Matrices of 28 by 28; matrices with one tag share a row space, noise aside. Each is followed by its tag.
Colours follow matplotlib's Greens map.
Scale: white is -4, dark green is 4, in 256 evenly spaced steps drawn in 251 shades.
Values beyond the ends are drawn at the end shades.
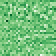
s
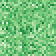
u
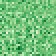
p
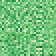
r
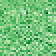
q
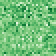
q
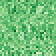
r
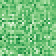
p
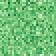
r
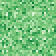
u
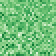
p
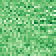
s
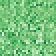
r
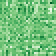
s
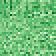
s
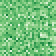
s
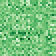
q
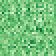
r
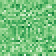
q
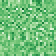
r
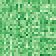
s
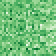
s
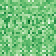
u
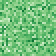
u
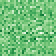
r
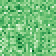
p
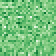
p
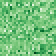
s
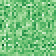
u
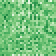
q
